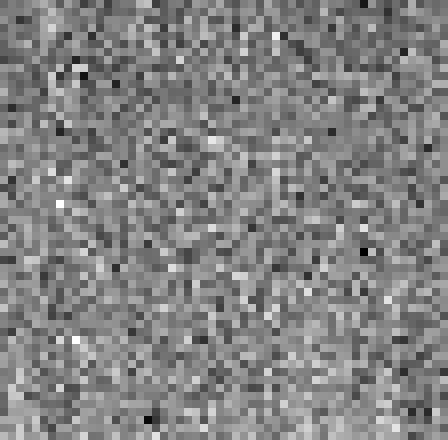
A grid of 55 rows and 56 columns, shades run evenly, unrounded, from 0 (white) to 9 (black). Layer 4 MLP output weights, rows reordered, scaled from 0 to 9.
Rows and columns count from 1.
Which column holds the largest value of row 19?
54
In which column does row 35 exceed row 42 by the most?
39
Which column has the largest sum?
53
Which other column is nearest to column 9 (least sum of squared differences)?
47
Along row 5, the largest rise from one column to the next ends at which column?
36
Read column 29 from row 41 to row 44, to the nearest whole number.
5 6 6 4
